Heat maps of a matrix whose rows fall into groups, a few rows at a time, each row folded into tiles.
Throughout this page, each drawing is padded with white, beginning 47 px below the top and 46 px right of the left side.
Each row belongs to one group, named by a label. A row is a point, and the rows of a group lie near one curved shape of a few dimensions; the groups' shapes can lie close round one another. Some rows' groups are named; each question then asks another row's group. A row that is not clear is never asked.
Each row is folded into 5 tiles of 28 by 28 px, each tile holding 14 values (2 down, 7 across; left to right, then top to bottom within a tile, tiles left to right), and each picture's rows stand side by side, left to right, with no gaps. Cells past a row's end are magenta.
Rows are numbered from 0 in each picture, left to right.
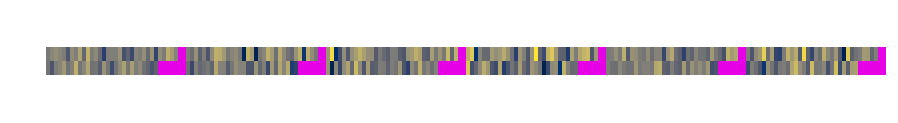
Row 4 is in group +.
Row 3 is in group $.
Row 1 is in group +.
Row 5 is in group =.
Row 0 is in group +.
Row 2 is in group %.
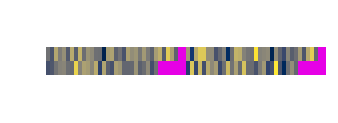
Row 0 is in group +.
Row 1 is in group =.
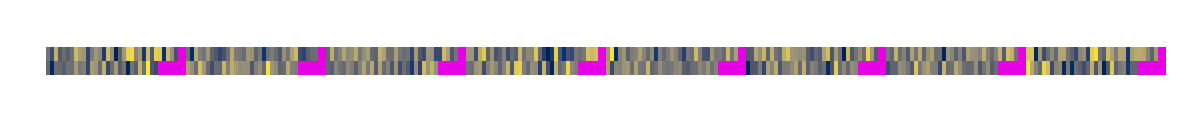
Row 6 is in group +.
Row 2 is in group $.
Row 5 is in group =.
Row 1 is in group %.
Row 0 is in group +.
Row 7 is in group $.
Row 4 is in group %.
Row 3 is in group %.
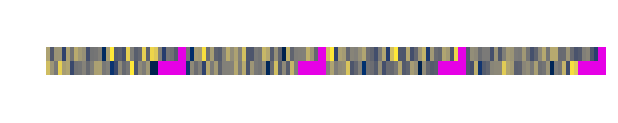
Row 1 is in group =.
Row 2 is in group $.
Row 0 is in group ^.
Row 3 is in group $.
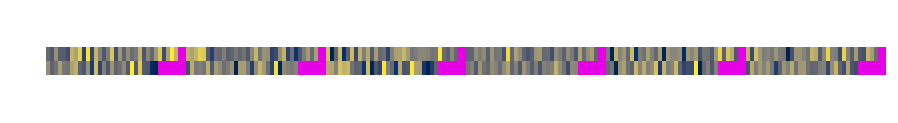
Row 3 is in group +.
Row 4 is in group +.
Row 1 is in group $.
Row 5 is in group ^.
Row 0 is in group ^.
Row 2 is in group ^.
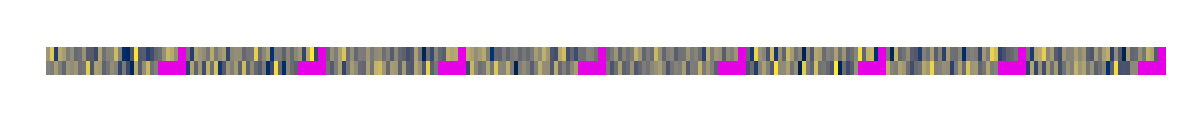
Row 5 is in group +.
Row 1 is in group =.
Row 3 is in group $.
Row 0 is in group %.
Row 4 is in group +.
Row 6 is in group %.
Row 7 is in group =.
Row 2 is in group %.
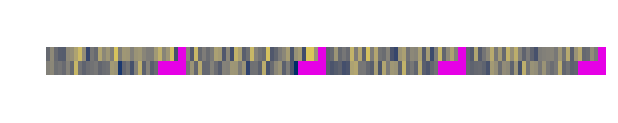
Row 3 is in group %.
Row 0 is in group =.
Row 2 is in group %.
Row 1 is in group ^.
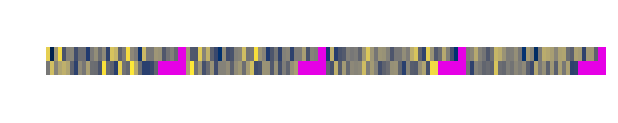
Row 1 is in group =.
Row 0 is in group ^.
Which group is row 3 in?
+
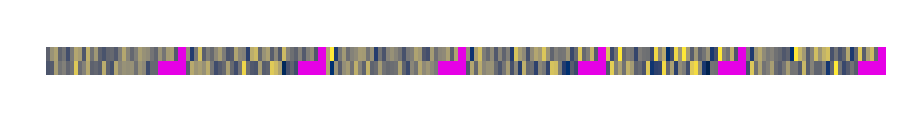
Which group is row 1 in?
^
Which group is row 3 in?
^
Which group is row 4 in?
^
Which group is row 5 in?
^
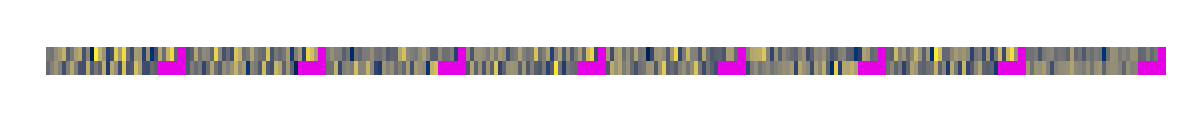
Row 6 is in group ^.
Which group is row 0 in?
^
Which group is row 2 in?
$
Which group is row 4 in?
^
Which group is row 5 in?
$
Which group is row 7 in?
%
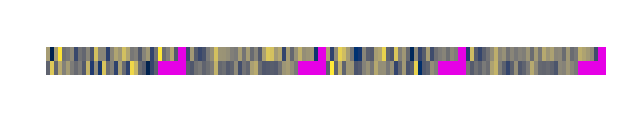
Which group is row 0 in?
^
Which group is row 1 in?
=
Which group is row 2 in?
=
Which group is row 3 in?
=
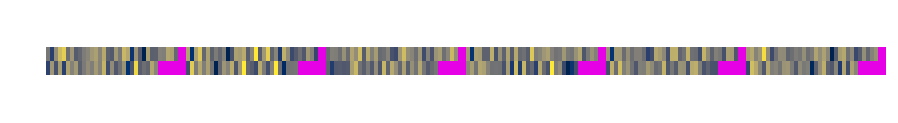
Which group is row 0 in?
=
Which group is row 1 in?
^
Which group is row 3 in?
^
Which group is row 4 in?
^
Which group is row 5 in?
$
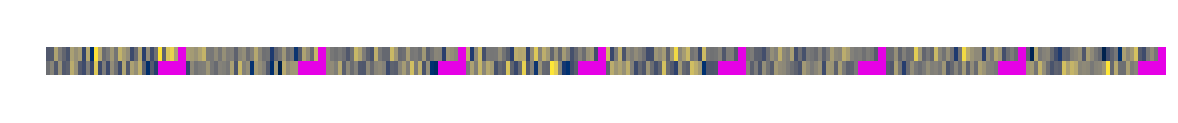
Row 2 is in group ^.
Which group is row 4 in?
^
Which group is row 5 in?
%
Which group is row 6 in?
+
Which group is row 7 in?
%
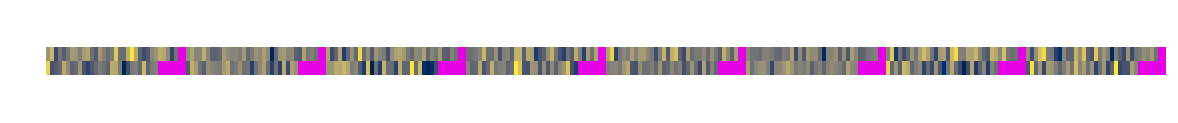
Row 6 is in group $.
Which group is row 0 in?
$
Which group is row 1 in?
$
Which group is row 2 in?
^
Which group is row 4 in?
$
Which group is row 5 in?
%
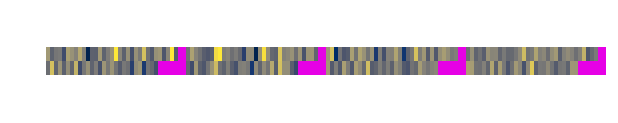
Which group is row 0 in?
=
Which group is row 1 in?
+
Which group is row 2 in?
%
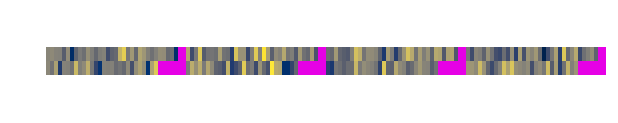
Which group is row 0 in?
$
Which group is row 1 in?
^
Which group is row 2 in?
+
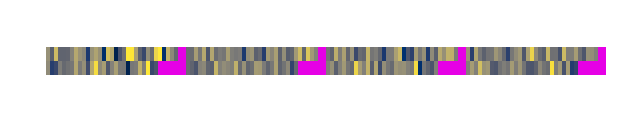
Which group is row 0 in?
+
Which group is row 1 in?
+
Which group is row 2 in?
+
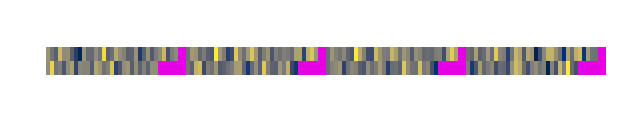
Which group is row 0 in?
=
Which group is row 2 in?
^
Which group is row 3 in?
+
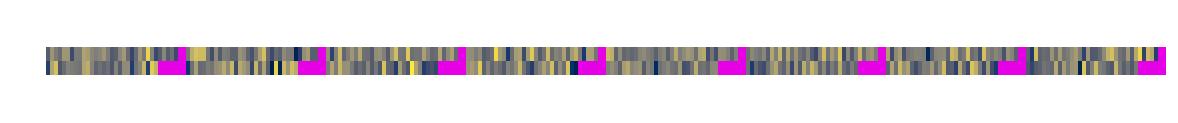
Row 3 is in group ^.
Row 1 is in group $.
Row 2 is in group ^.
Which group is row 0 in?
$
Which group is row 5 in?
%
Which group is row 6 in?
^
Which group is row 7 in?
+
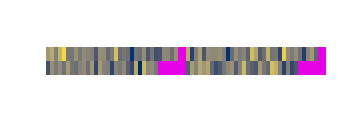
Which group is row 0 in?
$
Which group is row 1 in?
^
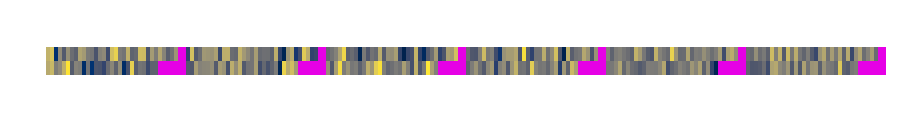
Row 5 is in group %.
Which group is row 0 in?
$
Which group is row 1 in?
$
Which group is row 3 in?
=
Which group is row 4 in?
^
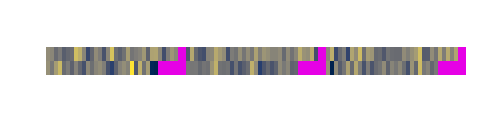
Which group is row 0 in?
^
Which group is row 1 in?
=
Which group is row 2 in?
%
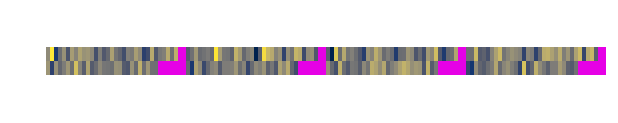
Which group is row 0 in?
%
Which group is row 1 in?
+
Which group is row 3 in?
+
